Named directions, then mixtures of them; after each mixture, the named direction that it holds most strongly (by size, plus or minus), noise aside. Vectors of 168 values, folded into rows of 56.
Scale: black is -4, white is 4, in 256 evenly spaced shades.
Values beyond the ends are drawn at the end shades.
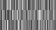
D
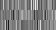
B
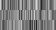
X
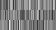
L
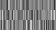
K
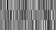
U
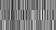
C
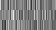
B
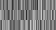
C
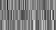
U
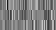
U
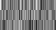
X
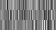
U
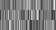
L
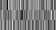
U
